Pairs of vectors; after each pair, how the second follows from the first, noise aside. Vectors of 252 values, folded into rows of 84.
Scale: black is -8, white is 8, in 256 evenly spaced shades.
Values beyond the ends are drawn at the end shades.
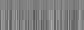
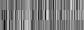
wrapped around, negated, scaled up.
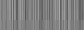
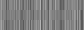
wrapped around.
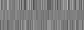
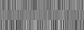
reversed, negated.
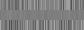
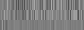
wrapped around.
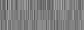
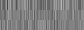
copied.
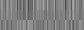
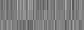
negated.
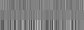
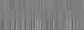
shrunk.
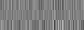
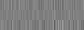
shrunk.
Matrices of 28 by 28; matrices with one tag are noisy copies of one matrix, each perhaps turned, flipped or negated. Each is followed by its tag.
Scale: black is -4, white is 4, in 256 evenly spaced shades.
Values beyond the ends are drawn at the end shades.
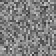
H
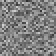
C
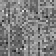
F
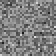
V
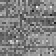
F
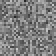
V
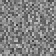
C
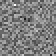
C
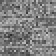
F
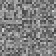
V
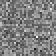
V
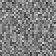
C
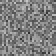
H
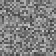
H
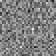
C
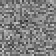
H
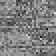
F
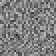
C
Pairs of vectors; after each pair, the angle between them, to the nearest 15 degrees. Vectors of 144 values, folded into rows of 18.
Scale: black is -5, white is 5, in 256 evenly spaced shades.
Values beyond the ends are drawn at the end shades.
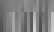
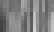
30 degrees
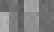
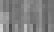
60 degrees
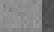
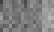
135 degrees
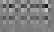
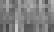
105 degrees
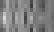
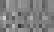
60 degrees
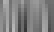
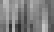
30 degrees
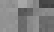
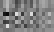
105 degrees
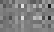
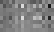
15 degrees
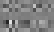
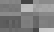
90 degrees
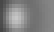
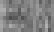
120 degrees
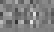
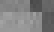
75 degrees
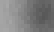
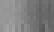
15 degrees
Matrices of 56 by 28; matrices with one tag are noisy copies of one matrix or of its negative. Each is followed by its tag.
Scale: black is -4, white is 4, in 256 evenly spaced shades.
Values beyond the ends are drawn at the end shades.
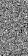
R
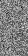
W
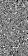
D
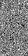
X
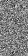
D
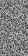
W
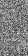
R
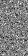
X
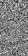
D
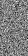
D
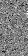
X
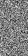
D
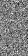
D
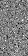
D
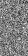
W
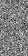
W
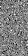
X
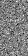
D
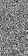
D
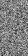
R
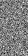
W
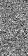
R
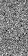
R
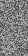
X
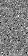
R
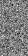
R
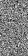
D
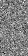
W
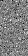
D
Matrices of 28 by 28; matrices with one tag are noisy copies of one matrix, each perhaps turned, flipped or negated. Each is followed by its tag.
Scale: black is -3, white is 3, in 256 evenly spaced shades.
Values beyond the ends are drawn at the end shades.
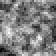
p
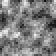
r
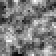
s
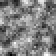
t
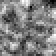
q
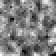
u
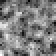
u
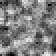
t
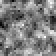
r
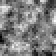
s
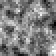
q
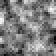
s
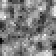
t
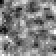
u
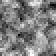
r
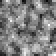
u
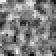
u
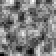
u
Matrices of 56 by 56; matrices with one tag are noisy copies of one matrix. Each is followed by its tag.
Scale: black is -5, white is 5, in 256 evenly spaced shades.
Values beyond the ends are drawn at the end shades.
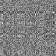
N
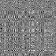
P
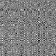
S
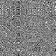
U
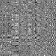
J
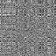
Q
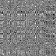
N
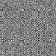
S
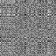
Q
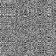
Q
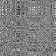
U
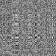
J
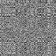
Q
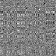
N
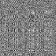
P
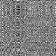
U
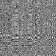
J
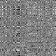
U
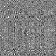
P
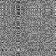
U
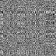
N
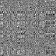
N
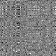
U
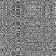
U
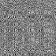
P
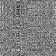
U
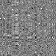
J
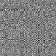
S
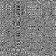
U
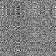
U
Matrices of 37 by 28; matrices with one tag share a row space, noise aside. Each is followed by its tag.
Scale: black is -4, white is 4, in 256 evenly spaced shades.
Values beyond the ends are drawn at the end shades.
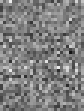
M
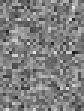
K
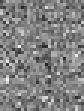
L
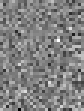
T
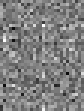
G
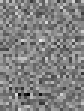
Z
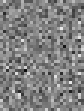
T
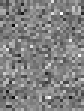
L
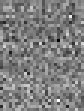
M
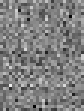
Z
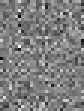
Z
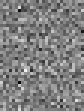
Z
